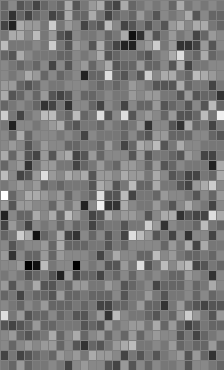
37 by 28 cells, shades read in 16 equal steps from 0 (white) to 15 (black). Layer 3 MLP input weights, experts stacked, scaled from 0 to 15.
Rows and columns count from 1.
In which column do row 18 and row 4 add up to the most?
25
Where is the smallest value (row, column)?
20, 1
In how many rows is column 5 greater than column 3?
16
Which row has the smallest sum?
12
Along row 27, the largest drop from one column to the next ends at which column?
6
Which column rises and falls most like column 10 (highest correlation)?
5
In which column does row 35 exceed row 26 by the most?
11
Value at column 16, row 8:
10
